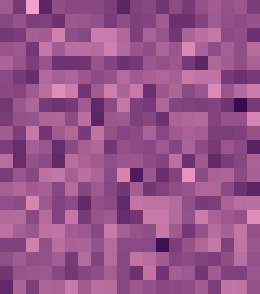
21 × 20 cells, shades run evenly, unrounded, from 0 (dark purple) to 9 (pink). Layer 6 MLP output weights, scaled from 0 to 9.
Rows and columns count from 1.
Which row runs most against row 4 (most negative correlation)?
1
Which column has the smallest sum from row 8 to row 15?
19
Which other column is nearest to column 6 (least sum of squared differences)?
16
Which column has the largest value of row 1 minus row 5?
3
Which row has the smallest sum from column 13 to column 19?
8
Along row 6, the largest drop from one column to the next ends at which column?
18
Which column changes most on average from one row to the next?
20
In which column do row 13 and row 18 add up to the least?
13
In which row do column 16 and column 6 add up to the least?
5
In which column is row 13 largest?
15
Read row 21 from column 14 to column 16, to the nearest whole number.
4 4 5
